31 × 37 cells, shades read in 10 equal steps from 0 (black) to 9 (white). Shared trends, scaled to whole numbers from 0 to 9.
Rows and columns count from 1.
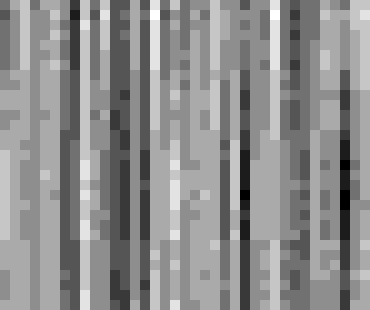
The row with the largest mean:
2
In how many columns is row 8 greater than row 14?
12
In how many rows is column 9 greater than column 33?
28
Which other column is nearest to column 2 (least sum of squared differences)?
5
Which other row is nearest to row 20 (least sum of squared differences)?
17
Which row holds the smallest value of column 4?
1
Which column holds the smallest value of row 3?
8
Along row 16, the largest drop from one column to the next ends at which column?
25
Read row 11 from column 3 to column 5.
6 5 6
